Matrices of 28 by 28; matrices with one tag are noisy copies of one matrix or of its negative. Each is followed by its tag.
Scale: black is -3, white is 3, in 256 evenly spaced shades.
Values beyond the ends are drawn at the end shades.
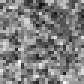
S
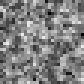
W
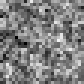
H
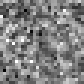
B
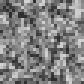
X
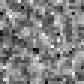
H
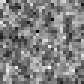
H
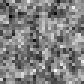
X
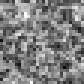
B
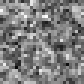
B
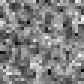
H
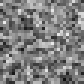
S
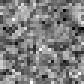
B
